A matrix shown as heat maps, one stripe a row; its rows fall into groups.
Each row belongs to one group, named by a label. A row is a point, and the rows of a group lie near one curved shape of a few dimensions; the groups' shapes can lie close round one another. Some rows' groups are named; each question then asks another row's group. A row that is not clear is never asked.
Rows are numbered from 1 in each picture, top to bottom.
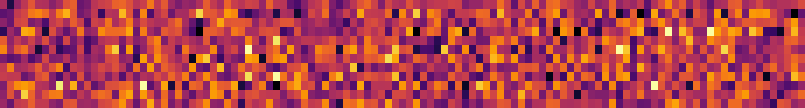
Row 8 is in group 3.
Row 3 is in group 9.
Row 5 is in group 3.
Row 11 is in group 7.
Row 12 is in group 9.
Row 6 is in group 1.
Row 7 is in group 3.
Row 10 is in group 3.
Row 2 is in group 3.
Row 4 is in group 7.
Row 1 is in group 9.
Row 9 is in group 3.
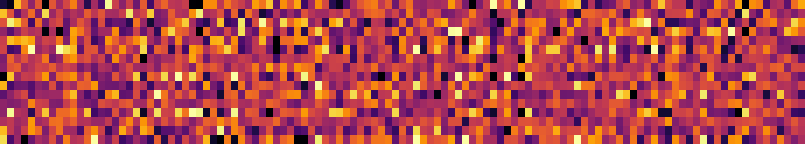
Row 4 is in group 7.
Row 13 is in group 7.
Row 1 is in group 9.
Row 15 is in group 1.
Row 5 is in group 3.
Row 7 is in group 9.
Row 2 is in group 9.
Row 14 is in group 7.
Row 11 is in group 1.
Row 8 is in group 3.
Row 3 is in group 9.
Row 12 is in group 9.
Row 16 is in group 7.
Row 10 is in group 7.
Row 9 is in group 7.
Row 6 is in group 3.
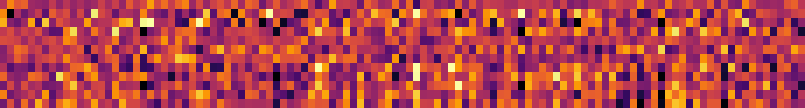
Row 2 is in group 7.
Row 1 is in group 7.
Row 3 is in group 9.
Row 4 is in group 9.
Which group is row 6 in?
9
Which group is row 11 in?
9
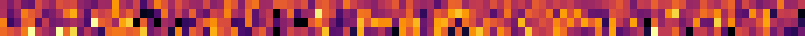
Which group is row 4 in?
3
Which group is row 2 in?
9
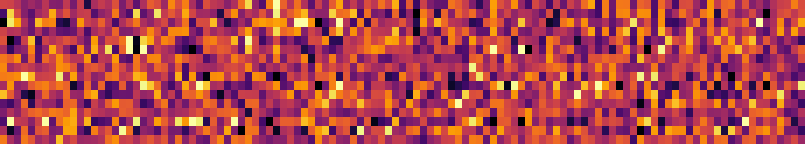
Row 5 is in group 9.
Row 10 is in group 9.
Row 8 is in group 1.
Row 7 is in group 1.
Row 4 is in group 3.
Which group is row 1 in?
3
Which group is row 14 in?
7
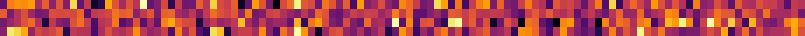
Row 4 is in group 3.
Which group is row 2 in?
9
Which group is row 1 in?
3
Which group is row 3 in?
7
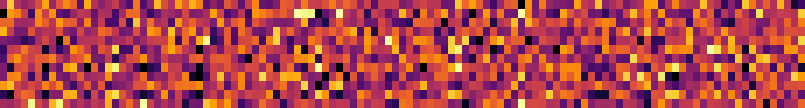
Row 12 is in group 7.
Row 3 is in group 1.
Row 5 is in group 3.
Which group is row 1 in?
7
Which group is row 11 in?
9
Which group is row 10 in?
9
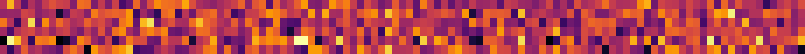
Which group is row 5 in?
3
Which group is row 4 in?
9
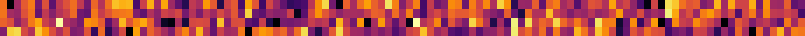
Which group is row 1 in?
9
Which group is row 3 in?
1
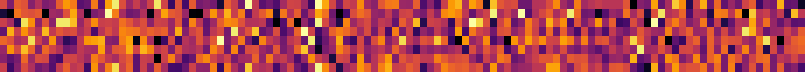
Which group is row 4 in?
7
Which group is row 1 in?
1
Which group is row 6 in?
7
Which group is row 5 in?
1
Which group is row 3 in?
3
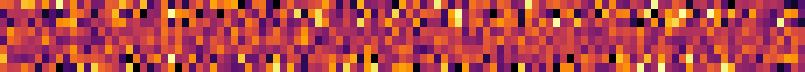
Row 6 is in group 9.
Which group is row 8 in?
1
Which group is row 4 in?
7
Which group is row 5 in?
3
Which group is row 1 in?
3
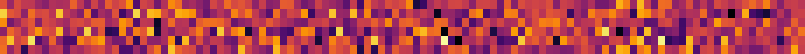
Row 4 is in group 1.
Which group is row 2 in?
1
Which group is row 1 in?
9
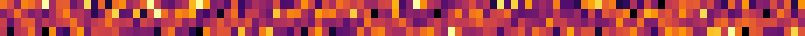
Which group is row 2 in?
1
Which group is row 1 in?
9
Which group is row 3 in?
9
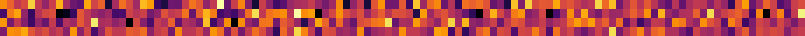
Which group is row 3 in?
7
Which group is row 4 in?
3
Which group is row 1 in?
1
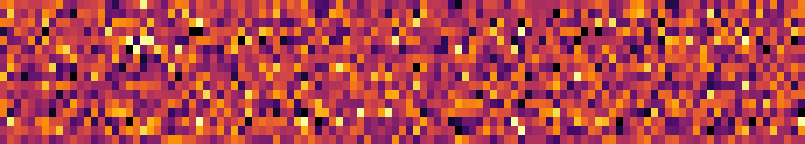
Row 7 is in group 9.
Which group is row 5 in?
9
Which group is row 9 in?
7
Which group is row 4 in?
9
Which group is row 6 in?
1
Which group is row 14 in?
9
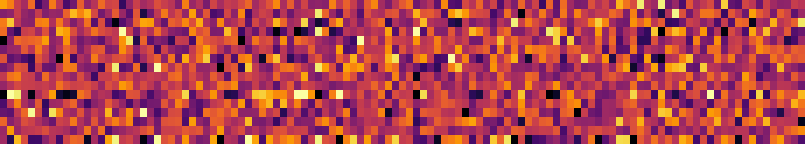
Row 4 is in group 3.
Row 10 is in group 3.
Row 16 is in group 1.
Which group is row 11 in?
3
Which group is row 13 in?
7
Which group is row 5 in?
3
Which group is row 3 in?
9
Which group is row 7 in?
3
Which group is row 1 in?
1
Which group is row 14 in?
9
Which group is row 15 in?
9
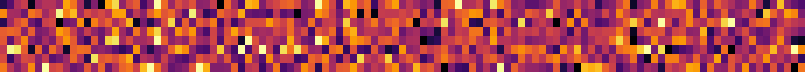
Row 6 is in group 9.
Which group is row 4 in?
1
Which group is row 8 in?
9
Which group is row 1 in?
1
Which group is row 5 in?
1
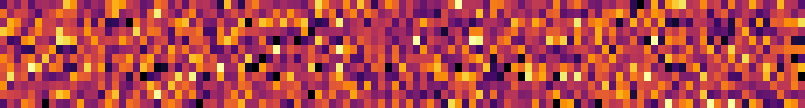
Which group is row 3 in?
9
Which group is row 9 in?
9
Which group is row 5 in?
3
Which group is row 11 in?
1
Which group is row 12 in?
7
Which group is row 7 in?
9
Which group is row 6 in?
3
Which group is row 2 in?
1
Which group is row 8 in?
1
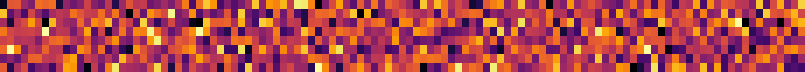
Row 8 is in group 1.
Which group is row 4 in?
9
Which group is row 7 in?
3
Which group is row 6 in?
9
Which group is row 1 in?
3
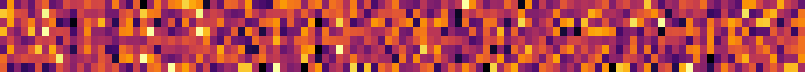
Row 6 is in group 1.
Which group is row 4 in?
9
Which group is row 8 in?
3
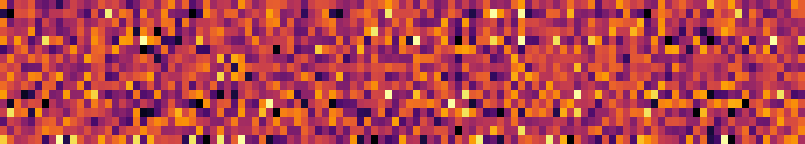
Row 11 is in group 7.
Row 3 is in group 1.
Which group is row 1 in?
7
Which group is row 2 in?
9
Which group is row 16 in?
3
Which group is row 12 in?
7
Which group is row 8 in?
7
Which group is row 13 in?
9
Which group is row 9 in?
1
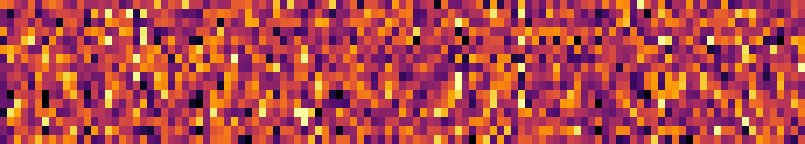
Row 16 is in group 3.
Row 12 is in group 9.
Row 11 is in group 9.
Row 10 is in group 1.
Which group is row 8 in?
9
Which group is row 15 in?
9
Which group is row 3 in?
1
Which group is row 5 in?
7
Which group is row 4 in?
1
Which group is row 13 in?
3
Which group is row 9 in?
1
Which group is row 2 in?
9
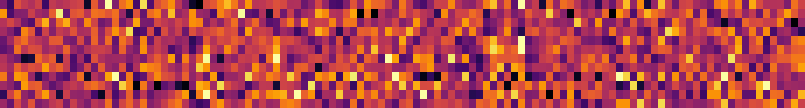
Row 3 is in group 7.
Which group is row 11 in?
3
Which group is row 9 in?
1
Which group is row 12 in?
9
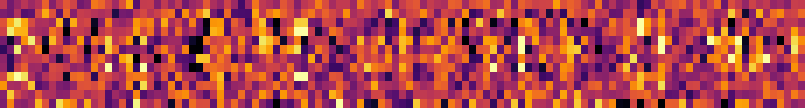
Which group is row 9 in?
3
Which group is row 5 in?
7
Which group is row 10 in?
1
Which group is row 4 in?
3
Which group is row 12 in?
1
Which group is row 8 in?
9
